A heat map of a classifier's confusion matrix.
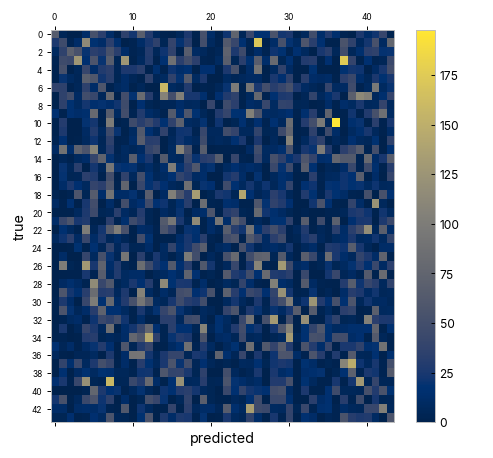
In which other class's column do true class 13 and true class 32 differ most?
28
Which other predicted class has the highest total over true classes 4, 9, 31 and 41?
26
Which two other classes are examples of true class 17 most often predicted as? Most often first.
9, 7
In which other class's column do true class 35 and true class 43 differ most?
42
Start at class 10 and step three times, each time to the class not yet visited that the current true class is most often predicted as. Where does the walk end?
30
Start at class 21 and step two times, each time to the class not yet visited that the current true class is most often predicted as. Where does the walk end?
24
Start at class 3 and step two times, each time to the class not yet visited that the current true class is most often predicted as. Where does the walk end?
38
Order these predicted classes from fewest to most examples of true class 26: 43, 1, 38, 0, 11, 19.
0, 38, 43, 19, 11, 1
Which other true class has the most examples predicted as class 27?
25
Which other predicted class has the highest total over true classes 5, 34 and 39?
12
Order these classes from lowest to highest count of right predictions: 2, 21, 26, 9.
9, 2, 21, 26
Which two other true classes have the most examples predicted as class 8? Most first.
22, 32
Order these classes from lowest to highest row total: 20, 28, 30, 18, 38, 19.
20, 38, 19, 28, 18, 30
